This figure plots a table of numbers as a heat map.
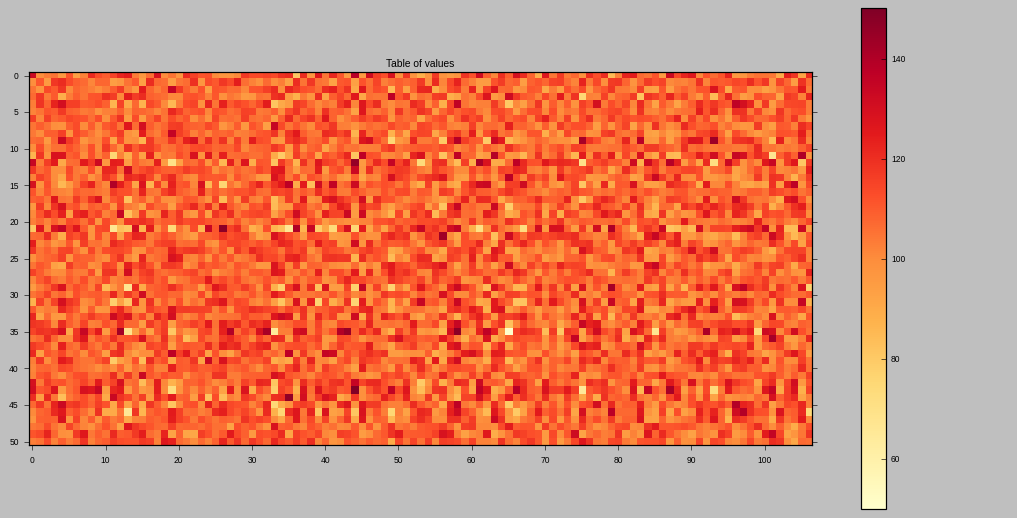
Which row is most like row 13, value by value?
27
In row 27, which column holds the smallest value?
79
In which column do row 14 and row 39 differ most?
65
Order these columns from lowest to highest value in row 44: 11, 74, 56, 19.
74, 56, 19, 11
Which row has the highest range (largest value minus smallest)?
35
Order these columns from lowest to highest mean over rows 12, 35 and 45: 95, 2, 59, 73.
59, 2, 73, 95
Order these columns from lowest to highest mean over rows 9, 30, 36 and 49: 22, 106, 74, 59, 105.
59, 22, 105, 106, 74
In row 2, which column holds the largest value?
19
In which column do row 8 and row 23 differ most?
44
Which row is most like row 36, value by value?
49
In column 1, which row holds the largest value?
21
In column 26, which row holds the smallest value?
15
